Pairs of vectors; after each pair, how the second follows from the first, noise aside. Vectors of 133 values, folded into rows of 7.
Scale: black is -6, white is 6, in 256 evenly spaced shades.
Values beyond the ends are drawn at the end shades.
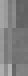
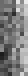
reversed, scaled up.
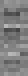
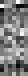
wrapped around, scaled up.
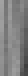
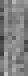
wrapped around.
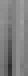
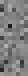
shuffled.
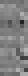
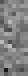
wrapped around.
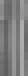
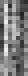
reversed, scaled up.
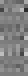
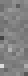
reversed, negated, partly zeroed.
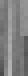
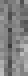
negated.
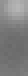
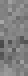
wrapped around, negated, partly zeroed.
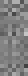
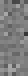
negated, partly zeroed.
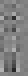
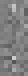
reversed, negated, partly zeroed.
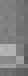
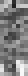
wrapped around, scaled up.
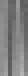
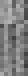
wrapped around.
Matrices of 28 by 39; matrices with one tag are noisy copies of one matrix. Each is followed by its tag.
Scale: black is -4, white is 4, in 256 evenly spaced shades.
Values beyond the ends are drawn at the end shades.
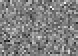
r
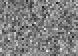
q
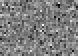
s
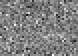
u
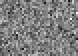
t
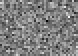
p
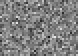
s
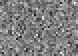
t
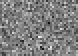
p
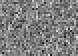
s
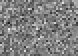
r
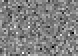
t
